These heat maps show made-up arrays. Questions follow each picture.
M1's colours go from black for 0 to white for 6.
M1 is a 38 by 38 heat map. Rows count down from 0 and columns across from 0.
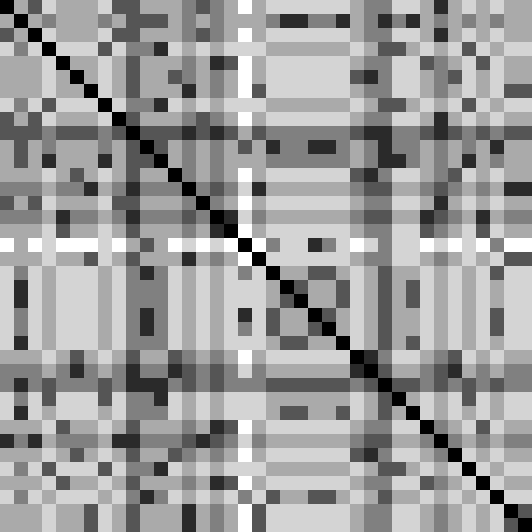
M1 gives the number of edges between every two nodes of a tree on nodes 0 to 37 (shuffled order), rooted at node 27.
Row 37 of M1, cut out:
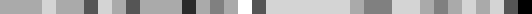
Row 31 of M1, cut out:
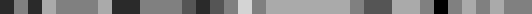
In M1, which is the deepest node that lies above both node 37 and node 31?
9
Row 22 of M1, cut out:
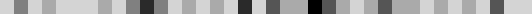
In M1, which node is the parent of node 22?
10
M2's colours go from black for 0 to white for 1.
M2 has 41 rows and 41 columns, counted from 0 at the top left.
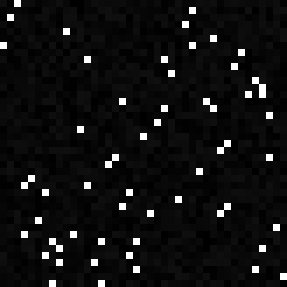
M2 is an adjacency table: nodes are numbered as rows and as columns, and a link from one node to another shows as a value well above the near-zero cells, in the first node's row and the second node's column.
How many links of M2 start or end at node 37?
5
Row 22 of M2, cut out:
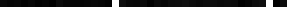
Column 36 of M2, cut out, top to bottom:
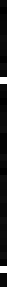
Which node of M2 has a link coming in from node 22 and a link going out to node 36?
node 38
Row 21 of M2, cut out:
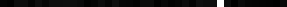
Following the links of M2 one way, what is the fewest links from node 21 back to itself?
4
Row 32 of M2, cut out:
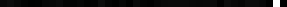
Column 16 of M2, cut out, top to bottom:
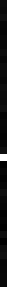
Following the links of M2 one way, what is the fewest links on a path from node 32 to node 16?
6
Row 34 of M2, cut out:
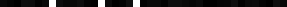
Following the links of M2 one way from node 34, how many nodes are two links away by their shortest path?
3
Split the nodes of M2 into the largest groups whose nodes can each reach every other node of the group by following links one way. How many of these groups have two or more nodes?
7
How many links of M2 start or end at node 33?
3
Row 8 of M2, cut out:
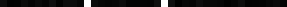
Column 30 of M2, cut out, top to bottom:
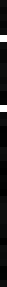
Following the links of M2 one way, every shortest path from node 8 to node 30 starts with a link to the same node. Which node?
node 23
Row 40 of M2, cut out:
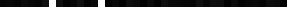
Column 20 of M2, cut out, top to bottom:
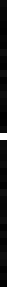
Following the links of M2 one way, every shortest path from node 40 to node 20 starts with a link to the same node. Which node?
node 7
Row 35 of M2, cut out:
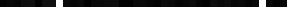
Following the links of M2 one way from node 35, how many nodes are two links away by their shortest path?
3
